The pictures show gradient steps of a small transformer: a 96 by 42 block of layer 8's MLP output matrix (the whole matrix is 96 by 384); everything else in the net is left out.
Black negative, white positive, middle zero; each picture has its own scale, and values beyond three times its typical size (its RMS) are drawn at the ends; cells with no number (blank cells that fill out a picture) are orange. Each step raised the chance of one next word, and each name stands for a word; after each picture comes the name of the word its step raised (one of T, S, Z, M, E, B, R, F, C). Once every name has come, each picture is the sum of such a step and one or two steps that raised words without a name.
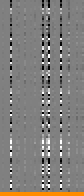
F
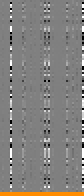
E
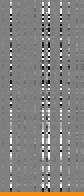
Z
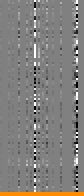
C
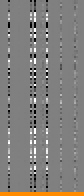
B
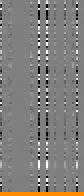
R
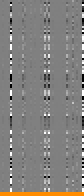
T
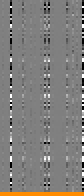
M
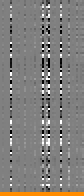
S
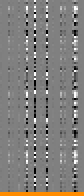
S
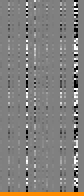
F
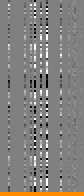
T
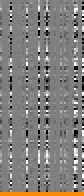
E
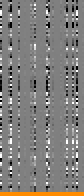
B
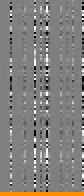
E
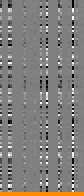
F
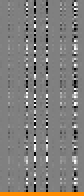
M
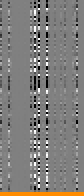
F
